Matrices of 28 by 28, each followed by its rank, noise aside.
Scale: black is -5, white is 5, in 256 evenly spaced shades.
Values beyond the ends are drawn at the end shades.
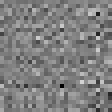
five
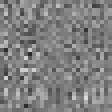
five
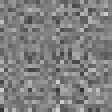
three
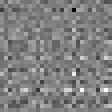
three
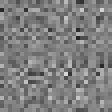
four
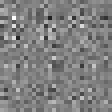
four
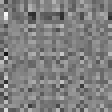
three
